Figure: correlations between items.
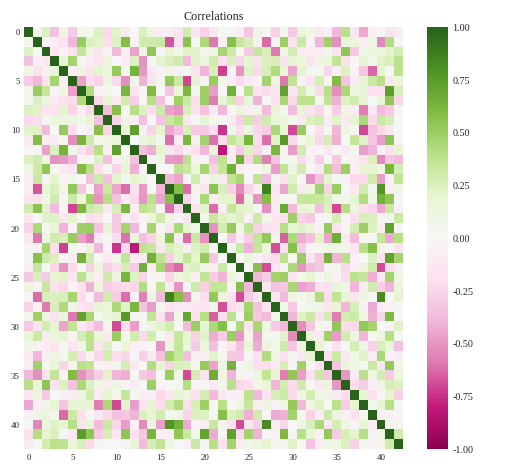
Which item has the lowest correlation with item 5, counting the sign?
18
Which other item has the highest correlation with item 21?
35
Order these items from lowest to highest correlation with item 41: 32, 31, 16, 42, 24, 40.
24, 16, 40, 32, 42, 31
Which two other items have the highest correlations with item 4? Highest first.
12, 10
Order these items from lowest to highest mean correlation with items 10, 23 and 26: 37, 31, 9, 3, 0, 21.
9, 37, 21, 3, 0, 31
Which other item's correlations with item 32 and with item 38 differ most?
30
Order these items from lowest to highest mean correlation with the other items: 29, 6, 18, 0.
0, 18, 29, 6
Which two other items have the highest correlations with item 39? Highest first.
22, 30
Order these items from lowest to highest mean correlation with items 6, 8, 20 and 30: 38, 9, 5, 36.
5, 9, 36, 38
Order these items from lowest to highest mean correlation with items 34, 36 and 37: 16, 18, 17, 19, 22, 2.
16, 19, 22, 2, 17, 18
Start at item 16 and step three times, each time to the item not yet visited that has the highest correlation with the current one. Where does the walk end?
17
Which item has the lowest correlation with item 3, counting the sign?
13
